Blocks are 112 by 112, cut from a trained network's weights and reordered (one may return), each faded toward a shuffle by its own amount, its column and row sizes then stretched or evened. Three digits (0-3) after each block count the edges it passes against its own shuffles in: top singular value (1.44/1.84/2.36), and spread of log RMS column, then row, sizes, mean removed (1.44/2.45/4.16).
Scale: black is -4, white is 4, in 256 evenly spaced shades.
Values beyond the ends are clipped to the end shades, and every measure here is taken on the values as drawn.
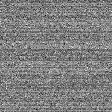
2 0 0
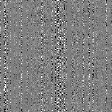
2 3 1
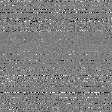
1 0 3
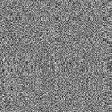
3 1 1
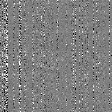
1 3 0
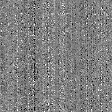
2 2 1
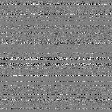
1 1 3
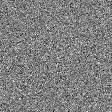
0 0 0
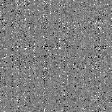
0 2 1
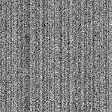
3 0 1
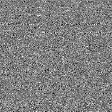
0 0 2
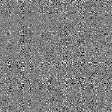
2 2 2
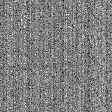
2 1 0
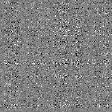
0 2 2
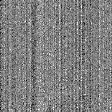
3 2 1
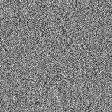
2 0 0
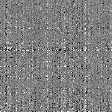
2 2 2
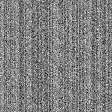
3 0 0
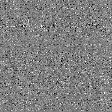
0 0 2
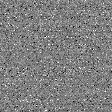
0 0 1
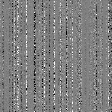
3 3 0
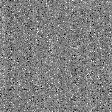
0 1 0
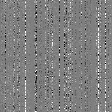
2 3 0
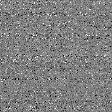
0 1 2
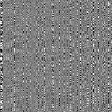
3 3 0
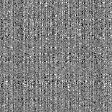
3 1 2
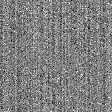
2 0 1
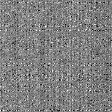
2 0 2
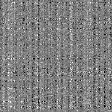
3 2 2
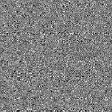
2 1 2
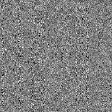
1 2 0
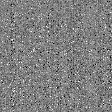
0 1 1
